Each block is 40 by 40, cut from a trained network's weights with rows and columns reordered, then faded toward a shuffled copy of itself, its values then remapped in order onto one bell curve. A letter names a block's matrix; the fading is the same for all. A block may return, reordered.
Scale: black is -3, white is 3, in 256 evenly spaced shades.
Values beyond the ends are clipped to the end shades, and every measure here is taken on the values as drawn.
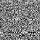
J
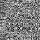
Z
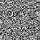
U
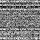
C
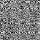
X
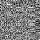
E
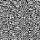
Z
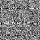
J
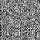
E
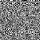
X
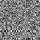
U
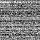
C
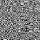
Z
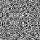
Z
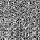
E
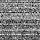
C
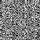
E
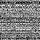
C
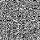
X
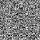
X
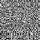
Z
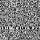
U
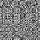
Z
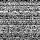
C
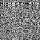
U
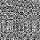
Z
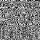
X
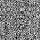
E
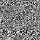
X
